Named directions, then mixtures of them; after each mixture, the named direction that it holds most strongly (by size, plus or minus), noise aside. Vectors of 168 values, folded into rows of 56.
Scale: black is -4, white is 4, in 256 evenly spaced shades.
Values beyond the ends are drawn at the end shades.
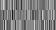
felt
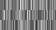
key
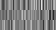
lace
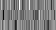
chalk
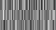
lace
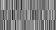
felt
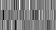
chalk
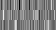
chalk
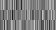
felt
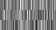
key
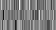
chalk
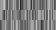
key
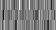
chalk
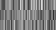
lace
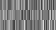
lace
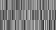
felt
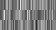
key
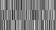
felt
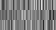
lace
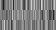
lace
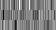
chalk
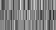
lace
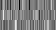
chalk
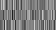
felt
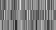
key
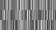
key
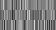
felt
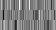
chalk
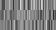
lace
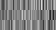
lace
